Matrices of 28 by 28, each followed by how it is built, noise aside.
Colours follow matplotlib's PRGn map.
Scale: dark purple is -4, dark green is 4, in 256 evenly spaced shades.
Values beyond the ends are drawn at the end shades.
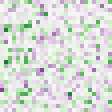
blocks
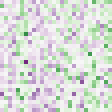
blocks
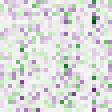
uneven columns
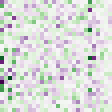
uneven columns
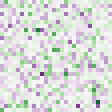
noise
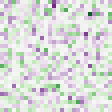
noise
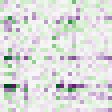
low rank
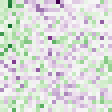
smooth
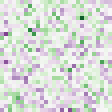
Toeplitz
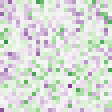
smooth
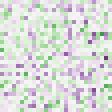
blocks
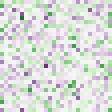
repeating rows
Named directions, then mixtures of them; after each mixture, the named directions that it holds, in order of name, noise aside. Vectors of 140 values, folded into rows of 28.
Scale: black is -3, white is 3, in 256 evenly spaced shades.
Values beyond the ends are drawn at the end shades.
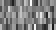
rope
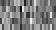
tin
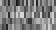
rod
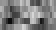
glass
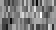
glass, rod, rope.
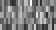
rope.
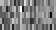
tin.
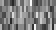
rope.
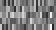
rod, rope, tin.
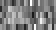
glass, rope.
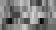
glass.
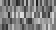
rod.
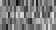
rod.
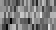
glass, rod, rope.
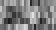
glass, rope.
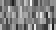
rope.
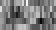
glass, rod.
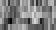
glass, rod.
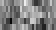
glass, rope.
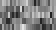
glass, rod, tin.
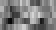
glass.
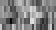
glass, rope, tin.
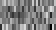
rod, rope, tin.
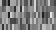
rod, tin.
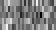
glass, rod, rope.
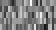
rope.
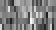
glass, rope, tin.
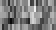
glass, rod, tin.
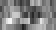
glass.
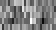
glass, tin.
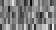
rope.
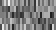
rod, rope, tin.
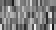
rope, tin.
